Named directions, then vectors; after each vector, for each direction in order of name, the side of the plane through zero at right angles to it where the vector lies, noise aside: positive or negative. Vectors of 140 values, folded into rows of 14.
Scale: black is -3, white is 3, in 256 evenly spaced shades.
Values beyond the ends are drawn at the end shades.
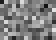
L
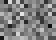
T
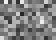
positive, negative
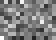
positive, negative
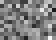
negative, negative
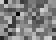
negative, positive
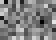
negative, positive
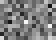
negative, negative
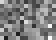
negative, negative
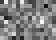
positive, negative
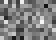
positive, negative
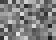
positive, positive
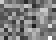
negative, negative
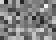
negative, positive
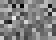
negative, negative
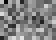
negative, positive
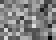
positive, positive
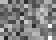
negative, negative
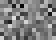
negative, negative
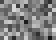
positive, positive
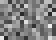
negative, negative
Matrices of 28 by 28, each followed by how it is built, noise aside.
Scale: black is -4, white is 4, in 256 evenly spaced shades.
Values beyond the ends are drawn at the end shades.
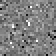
sparse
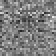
low rank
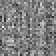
blocks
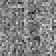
blocks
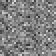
repeating rows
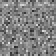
repeating columns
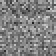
blocks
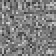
blocks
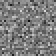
repeating columns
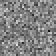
noise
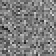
repeating rows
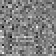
low rank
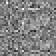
low rank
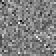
diagonal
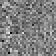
low rank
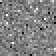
sparse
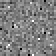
sparse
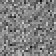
repeating rows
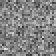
repeating columns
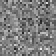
low rank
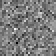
repeating rows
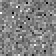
sparse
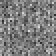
blocks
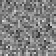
repeating columns
